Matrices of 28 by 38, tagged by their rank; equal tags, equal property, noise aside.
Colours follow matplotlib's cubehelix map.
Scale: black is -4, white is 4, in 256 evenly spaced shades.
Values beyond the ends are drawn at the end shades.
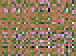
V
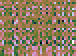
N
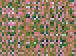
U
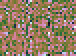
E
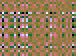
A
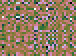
U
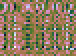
N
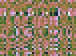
N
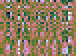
V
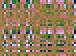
N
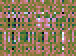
N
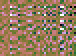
N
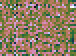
E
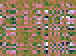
N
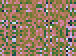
V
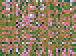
U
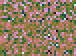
E
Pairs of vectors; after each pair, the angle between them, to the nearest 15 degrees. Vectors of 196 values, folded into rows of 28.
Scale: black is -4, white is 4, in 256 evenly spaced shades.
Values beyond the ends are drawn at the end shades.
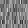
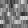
105 degrees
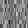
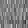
75 degrees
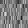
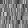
15 degrees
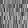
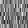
150 degrees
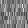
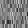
105 degrees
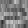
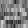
165 degrees
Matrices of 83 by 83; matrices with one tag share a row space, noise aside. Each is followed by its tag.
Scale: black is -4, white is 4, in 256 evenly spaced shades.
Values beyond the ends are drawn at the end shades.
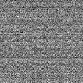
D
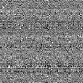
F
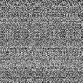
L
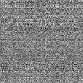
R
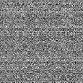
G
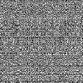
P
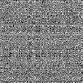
L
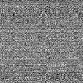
R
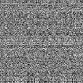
G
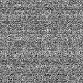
F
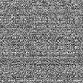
D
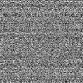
P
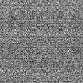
D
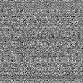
D
